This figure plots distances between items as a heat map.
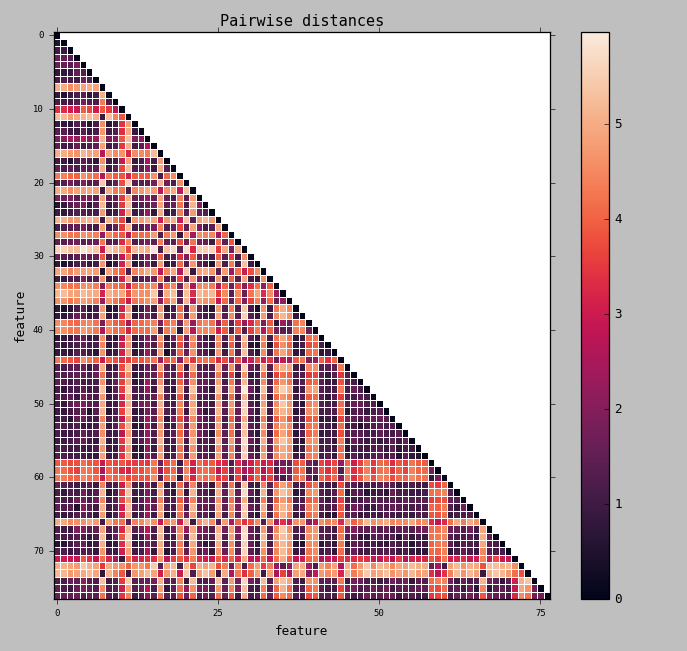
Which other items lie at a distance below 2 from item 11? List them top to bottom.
7, 21, 25, 32, 66, 73
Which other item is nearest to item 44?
59
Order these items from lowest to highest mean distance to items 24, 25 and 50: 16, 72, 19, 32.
32, 19, 16, 72
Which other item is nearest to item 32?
7
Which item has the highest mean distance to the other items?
29
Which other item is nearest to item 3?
64
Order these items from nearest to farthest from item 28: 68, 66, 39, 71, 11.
68, 71, 39, 66, 11
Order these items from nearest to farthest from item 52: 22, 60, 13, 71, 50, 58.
13, 50, 22, 71, 58, 60
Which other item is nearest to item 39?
34
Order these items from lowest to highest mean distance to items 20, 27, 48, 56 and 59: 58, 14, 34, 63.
63, 14, 58, 34
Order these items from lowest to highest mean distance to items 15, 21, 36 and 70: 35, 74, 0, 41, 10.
41, 0, 74, 10, 35
